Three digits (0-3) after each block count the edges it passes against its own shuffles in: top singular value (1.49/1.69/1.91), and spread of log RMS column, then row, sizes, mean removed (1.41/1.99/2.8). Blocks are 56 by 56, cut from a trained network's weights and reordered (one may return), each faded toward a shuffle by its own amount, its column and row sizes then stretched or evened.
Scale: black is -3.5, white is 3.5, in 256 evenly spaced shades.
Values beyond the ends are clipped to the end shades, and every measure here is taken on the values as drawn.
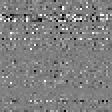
0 1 3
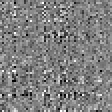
3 2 2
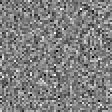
2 1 0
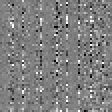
0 3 1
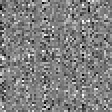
0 3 0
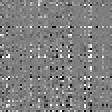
2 3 3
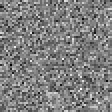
0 0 0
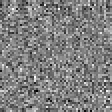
2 1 1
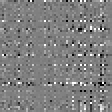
2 3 3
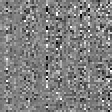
1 3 1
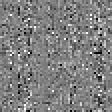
0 3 1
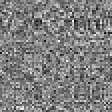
3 0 2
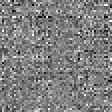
3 2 2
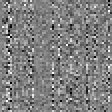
3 3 0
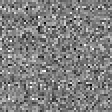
2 1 2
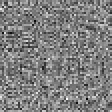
3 0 1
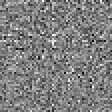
1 1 1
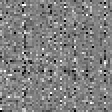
0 3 1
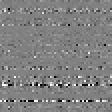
2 0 3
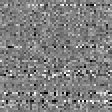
2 1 3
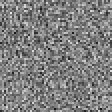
2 0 0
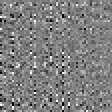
3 3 2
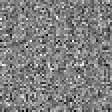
1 1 1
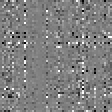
0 3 2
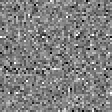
0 0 1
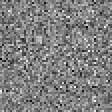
0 0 1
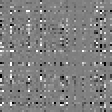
1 3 3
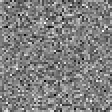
2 0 1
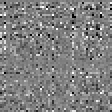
0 2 3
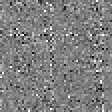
0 2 1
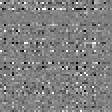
1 2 3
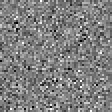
0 1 1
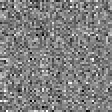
2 1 2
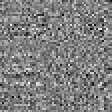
2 0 2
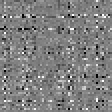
1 2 3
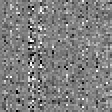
0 3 0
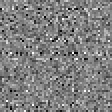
1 1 2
